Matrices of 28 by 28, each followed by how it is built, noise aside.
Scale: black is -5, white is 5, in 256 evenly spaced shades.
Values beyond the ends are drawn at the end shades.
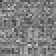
blocks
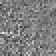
lower triangular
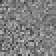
lower triangular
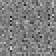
uneven columns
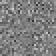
low rank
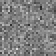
blocks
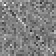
diagonal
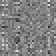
low rank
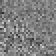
lower triangular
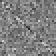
diagonal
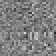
low rank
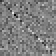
diagonal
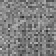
blocks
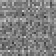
blocks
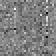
uneven columns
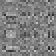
low rank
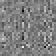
low rank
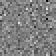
uneven columns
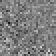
lower triangular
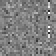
uneven columns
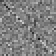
diagonal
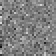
uneven columns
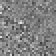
lower triangular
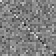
diagonal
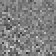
lower triangular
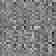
low rank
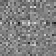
low rank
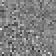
lower triangular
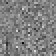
uneven columns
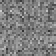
blocks
